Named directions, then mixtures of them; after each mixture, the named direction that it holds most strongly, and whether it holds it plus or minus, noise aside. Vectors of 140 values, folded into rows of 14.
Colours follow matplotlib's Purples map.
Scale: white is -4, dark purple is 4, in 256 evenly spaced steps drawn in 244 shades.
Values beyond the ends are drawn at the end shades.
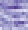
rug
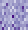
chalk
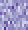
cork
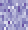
cork, minus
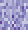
chalk, plus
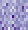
chalk, plus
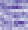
rug, plus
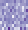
chalk, minus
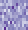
cork, plus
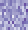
chalk, minus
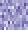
cork, minus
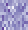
cork, minus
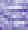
rug, minus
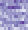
rug, plus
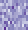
cork, plus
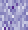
cork, plus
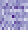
chalk, plus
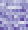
rug, minus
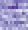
rug, plus
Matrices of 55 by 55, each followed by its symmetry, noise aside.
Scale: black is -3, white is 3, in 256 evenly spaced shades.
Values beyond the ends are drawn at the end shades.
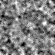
antisymmetric.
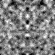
mirrored left to right.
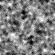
same after a half turn.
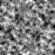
same after a half turn.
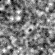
symmetric.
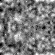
mirrored top to bottom.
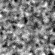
antisymmetric.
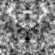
mirrored left to right.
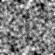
same after a half turn.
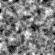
antisymmetric.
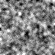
no symmetry.
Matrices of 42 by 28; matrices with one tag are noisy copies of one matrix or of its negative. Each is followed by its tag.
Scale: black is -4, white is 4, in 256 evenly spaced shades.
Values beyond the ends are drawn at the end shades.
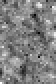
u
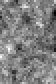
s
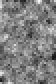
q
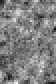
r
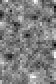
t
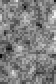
s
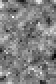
q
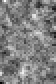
u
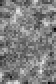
r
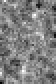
u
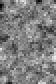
q
